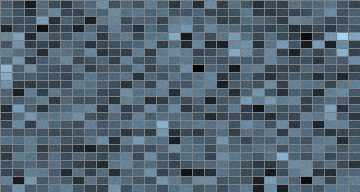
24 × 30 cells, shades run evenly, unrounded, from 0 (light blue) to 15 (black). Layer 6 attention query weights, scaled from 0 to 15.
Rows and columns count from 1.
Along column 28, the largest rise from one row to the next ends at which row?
6
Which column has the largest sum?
22
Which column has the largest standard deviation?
29
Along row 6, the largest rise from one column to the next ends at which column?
28
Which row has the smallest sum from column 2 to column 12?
15
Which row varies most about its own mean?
5
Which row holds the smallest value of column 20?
7
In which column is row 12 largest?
2
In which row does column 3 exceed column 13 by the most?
1
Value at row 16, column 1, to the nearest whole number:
10
